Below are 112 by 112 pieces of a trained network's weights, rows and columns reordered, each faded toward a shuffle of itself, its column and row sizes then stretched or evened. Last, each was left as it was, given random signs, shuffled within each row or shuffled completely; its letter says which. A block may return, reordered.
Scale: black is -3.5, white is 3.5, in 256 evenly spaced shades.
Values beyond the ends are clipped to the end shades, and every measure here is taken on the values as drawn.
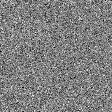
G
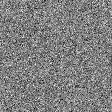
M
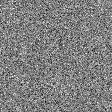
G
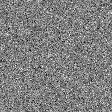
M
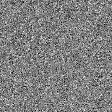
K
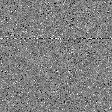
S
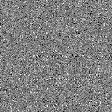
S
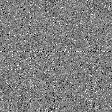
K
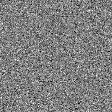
K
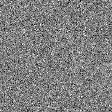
K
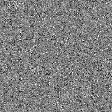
S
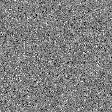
K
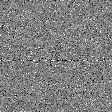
G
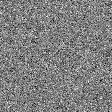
M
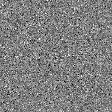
K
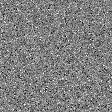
M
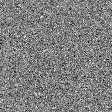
M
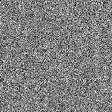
S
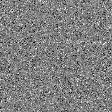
K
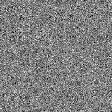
S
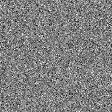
S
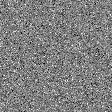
M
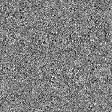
S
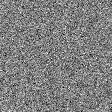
M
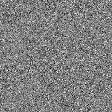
S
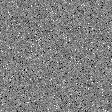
M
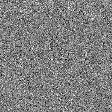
K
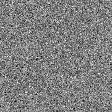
G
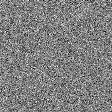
G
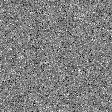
M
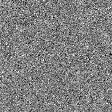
G
